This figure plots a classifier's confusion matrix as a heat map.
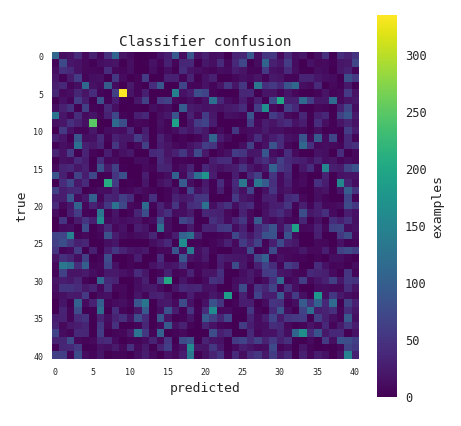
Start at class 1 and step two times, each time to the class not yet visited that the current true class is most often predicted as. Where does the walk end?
2
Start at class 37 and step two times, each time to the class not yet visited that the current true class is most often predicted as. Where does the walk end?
12
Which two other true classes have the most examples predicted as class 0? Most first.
8, 16
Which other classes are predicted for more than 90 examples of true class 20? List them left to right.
3, 8, 12
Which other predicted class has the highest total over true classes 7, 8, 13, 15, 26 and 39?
18
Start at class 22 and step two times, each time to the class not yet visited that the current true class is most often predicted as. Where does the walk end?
30
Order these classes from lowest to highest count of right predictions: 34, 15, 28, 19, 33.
15, 19, 28, 33, 34
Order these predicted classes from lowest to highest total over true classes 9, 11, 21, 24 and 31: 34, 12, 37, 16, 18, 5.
34, 37, 12, 18, 16, 5
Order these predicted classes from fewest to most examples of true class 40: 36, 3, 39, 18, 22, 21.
36, 21, 22, 3, 18, 39
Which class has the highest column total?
39
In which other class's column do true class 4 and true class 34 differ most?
21
